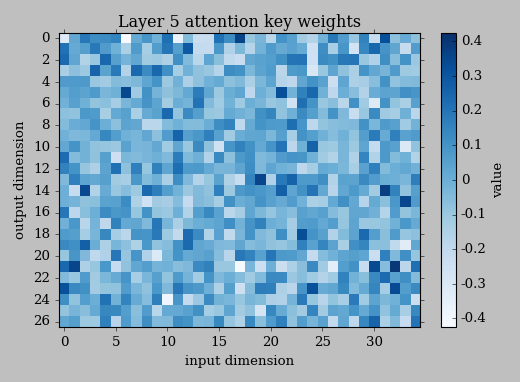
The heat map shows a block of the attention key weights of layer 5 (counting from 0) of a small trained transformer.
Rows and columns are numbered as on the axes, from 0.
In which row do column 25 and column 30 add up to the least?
6
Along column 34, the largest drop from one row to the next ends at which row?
24
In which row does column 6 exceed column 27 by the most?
5
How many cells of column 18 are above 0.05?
9
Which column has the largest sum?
23
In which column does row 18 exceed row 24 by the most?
12
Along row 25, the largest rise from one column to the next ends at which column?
20
